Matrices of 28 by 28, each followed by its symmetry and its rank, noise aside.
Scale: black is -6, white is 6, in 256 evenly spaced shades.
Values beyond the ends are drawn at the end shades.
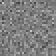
symmetric, rank four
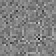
symmetric, rank five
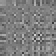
symmetric, rank three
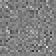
symmetric, rank four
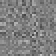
antisymmetric, rank four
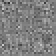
antisymmetric, rank four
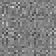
no symmetry, rank four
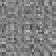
antisymmetric, rank four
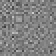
symmetric, rank five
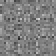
antisymmetric, rank four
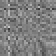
antisymmetric, rank four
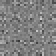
antisymmetric, rank four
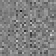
no symmetry, rank three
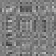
no symmetry, rank three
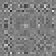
symmetric, rank three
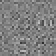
symmetric, rank five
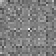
symmetric, rank four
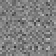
symmetric, rank five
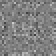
no symmetry, rank five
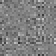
antisymmetric, rank four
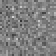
no symmetry, rank five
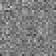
no symmetry, rank five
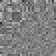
symmetric, rank four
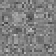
symmetric, rank four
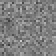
no symmetry, rank four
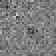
symmetric, rank five
